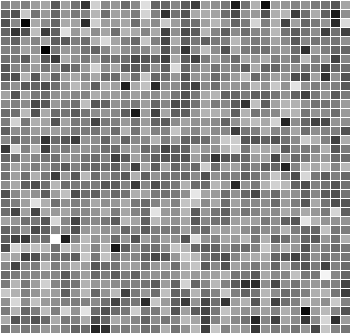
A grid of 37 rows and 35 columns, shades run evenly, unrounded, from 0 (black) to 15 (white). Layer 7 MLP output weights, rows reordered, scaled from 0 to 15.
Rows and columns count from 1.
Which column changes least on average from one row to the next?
18
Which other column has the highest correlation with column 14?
7
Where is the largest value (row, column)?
27, 6
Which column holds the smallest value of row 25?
8
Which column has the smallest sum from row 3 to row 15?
19
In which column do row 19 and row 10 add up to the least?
16
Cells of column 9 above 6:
35
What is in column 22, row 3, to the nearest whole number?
11
